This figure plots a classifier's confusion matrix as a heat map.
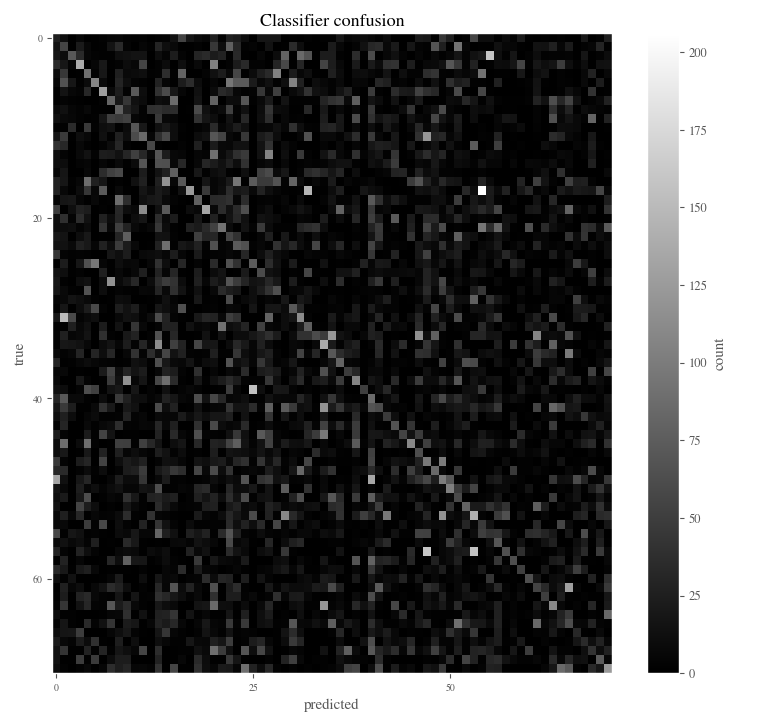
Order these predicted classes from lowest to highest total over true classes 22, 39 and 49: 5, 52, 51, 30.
30, 52, 5, 51
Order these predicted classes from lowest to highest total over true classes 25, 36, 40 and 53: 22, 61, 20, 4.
61, 4, 20, 22
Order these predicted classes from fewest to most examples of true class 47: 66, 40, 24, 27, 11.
66, 27, 11, 24, 40
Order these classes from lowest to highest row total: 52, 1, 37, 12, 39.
12, 39, 37, 1, 52
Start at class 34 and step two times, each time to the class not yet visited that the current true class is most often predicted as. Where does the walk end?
27
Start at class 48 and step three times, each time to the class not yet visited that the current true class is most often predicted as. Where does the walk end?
51
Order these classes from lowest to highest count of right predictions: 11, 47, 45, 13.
13, 11, 47, 45
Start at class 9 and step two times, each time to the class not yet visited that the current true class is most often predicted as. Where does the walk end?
20
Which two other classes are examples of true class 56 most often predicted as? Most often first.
22, 50
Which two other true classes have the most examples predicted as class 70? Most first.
64, 21
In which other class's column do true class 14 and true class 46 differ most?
11
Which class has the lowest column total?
39
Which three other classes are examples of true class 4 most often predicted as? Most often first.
28, 54, 16
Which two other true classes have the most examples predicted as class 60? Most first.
21, 68
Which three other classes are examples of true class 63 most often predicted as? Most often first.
34, 20, 7
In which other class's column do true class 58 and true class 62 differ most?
9
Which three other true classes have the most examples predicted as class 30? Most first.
5, 16, 65
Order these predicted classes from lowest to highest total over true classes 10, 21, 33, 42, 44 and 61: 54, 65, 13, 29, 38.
29, 38, 54, 13, 65
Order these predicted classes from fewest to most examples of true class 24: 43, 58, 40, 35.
35, 58, 43, 40
